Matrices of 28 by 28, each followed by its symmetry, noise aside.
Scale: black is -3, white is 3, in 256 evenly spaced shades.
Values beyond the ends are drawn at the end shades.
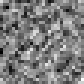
symmetric.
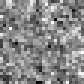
symmetric across the other diagonal.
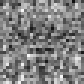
mirrored left to right.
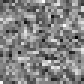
no symmetry.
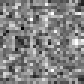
mirrored top to bottom.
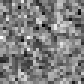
antisymmetric.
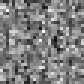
mirrored top to bottom.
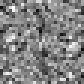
same after a half turn.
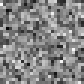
symmetric across the other diagonal.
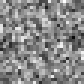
same after a half turn.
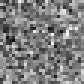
no symmetry.
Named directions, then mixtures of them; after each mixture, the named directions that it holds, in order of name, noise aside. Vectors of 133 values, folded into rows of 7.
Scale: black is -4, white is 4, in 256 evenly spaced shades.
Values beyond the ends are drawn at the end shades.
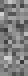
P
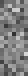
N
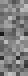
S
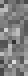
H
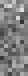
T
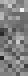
P, S, T.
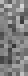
P, T.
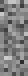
P.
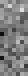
S, T.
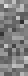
T.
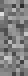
P.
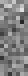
T.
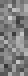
N, S.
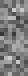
N, P, S.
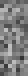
H, N.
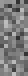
N.
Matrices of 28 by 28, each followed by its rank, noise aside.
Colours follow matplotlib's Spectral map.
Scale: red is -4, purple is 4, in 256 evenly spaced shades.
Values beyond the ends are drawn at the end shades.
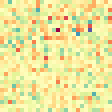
eight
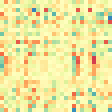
four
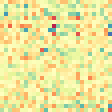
six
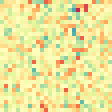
eight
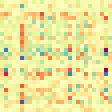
three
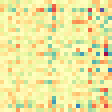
four
